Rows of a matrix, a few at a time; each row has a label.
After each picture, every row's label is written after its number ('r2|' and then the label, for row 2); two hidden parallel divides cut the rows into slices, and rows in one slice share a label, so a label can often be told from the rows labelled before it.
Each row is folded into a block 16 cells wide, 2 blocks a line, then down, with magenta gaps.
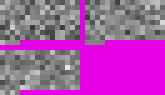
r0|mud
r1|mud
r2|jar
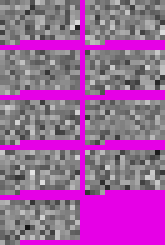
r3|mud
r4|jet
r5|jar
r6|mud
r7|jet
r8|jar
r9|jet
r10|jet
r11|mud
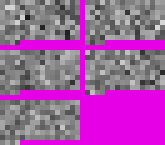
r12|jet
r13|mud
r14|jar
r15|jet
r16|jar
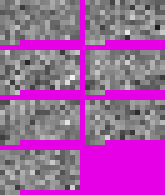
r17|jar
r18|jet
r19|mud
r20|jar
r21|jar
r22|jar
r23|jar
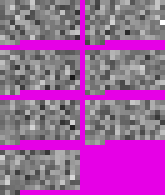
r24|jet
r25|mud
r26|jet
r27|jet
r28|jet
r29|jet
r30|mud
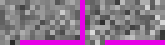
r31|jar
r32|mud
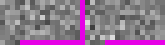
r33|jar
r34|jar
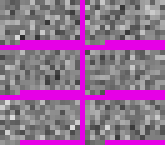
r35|jet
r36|mud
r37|jar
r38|jar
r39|mud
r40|mud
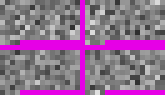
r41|jet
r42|mud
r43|jar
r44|mud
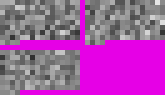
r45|mud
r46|mud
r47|jar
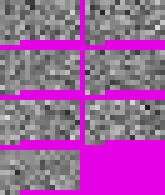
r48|mud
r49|mud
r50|jar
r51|jar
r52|jet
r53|jet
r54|jar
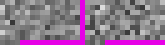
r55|jar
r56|mud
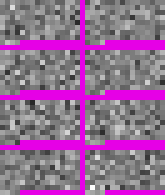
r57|jet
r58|jar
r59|jet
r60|jar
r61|mud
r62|jet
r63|jar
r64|jet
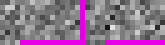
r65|jet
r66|jet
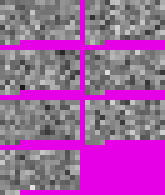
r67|jar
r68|jet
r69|jet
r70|jar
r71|jar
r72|jet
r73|jar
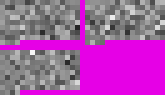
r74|mud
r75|mud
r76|jet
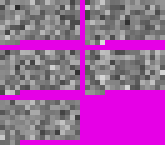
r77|jet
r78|jar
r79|jet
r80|mud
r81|jar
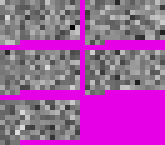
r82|jet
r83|mud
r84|jet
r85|mud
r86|mud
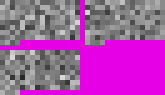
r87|mud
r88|jar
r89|jet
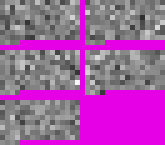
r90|mud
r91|mud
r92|jet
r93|jar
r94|jar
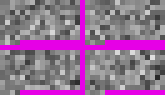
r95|jet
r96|jet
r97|mud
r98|jet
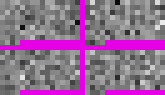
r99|jet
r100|mud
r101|mud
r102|mud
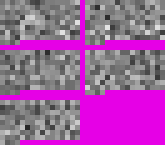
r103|mud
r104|mud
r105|jar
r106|jet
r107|mud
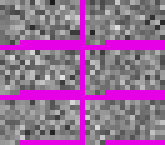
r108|mud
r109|jet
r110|jet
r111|jar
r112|mud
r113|jar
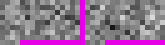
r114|jet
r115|mud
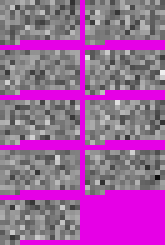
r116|jet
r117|jar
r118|jar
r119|mud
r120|jet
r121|jet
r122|jar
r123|jet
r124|mud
